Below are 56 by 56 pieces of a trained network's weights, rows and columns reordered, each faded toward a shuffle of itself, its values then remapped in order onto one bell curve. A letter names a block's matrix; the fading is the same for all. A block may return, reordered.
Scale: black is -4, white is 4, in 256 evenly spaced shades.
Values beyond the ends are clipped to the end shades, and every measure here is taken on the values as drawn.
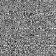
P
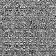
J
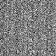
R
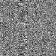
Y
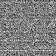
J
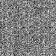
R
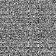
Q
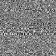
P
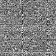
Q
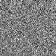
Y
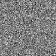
Y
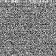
J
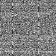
Q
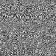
P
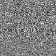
P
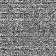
J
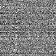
J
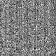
R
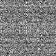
Q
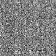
R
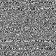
P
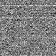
J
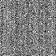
R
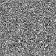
Y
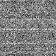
J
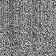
R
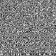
P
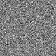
Y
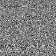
P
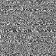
P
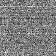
J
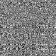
P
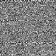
P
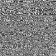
P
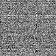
Q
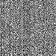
R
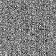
R
